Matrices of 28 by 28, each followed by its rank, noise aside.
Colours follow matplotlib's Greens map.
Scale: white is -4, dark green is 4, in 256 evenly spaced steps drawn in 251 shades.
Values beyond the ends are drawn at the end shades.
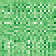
three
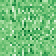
six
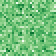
six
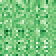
four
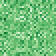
six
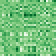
three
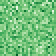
six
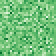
six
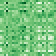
two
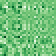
three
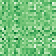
three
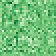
six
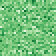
six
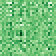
four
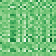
two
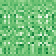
three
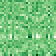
three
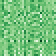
three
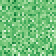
six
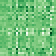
two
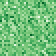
six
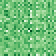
three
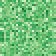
six
